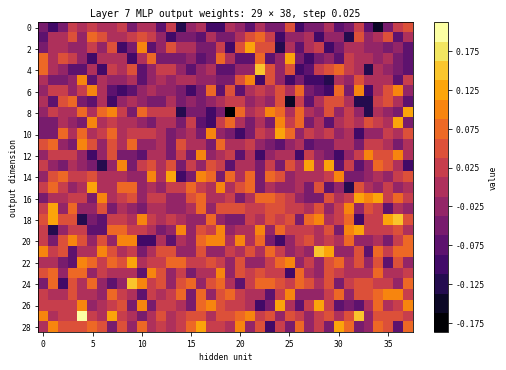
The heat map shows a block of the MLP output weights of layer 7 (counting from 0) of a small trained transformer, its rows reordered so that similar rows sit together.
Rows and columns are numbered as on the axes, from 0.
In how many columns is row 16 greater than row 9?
21
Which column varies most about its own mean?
32
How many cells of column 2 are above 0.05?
2
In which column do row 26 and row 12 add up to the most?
16
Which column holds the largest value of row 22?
9
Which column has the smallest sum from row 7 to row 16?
14
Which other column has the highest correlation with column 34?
12
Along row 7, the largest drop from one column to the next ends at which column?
25
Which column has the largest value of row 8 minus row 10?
20
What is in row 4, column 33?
-0.125
